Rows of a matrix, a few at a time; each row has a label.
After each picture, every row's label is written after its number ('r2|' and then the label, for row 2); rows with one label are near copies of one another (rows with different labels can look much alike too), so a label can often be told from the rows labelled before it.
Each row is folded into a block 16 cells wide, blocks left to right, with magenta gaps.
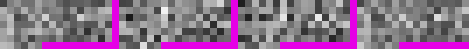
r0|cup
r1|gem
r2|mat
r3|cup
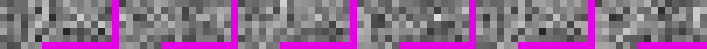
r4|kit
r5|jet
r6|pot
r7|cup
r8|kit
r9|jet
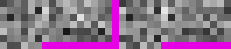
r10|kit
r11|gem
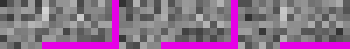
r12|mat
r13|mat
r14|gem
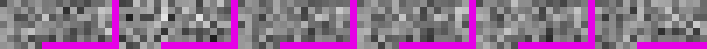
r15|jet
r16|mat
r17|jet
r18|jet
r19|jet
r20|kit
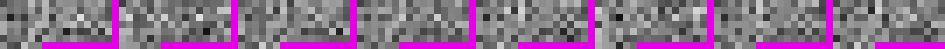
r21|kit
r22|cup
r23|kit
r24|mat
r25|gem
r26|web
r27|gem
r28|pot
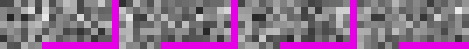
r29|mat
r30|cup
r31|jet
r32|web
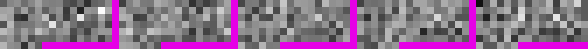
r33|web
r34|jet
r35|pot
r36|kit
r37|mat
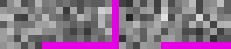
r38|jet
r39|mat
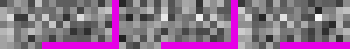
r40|cup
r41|mat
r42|cup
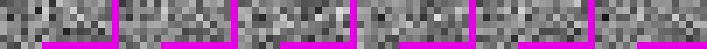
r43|kit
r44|mat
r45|web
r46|web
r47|gem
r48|mat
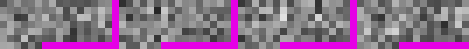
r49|jet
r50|gem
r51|mat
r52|jet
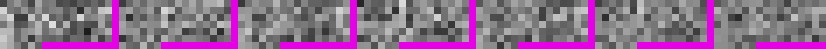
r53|cup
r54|gem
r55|jet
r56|pot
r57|jet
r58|pot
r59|web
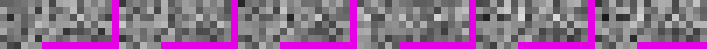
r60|kit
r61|pot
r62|pot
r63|cup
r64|mat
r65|mat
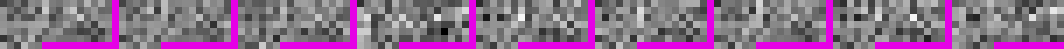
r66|pot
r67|pot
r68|kit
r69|cup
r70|mat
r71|gem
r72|pot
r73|mat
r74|web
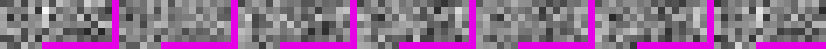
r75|gem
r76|kit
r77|cup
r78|jet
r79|jet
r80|jet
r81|gem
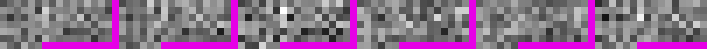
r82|gem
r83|kit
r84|gem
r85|web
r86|jet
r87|mat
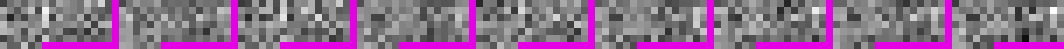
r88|gem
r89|cup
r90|mat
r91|jet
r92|pot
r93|jet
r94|web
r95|web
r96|jet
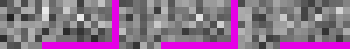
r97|mat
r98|kit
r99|web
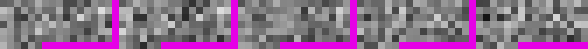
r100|web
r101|web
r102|jet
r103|kit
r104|mat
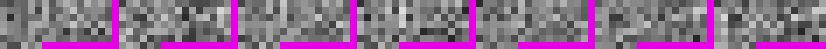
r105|kit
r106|jet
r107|pot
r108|gem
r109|pot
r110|web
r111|cup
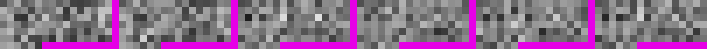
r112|jet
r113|jet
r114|mat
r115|pot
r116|kit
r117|mat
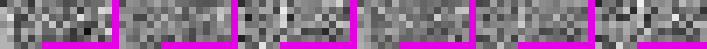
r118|cup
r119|jet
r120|gem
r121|cup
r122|gem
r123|pot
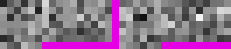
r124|pot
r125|web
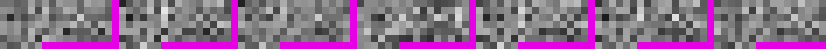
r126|kit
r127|gem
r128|pot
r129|jet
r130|gem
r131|mat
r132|kit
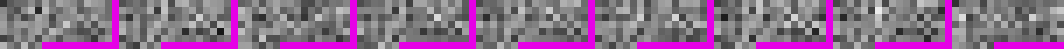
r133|pot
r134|kit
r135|web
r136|kit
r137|kit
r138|mat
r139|kit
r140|gem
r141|cup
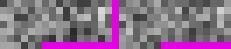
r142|jet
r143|jet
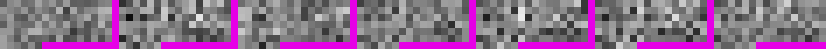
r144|jet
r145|mat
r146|web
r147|pot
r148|gem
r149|kit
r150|mat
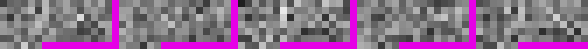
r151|pot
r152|web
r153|gem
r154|jet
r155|kit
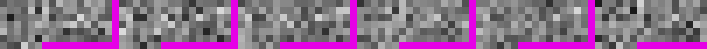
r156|kit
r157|web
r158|cup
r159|pot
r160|web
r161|pot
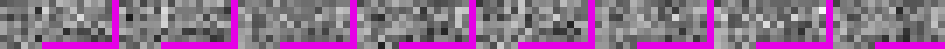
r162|kit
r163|gem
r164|cup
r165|jet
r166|pot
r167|web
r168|cup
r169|jet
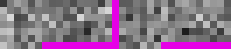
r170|cup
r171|kit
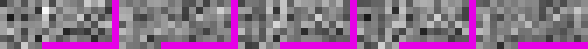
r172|gem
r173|web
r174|kit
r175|kit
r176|web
